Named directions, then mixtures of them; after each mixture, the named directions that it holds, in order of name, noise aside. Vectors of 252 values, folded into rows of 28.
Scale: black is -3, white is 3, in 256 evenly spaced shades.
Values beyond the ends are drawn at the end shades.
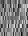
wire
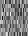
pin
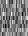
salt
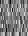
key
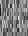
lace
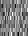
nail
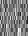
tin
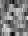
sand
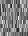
lace, pin, wire.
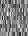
key, nail, pin.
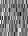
pin, tin.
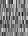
salt.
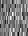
nail.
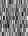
salt, tin.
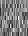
lace, nail.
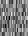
salt.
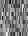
pin, sand.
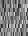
wire.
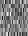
pin.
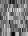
key, sand.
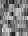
sand.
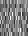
nail, tin.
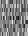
lace, nail, salt.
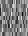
lace, salt.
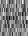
salt.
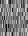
key, salt.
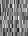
lace.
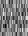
salt.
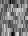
key, sand.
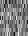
pin, sand, tin.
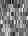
pin, sand, wire.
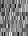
nail, wire.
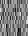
tin.
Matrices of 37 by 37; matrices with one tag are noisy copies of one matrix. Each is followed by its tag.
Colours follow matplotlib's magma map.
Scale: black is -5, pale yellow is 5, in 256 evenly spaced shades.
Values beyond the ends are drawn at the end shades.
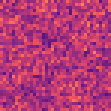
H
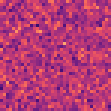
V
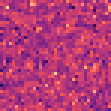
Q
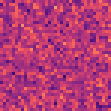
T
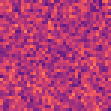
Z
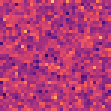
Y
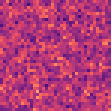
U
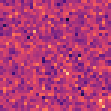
U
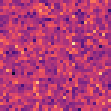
U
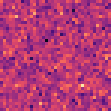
Y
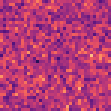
V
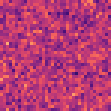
V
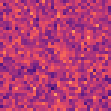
Y
